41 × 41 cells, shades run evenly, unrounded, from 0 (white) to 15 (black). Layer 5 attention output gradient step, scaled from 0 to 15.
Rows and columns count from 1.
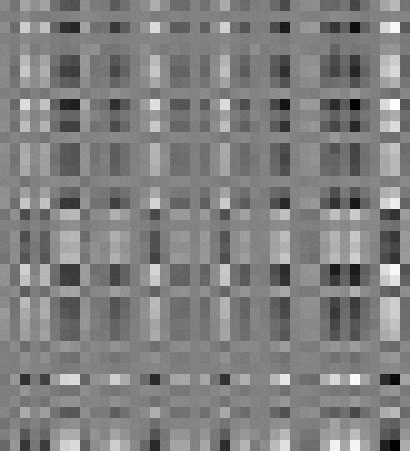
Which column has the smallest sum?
40
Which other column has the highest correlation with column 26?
10
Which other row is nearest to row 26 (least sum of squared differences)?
7
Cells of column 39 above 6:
21
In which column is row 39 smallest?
34
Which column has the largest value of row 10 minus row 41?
36
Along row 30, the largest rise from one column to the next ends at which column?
41
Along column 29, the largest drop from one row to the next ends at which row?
20
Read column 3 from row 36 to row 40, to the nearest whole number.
6 8 5 8 10
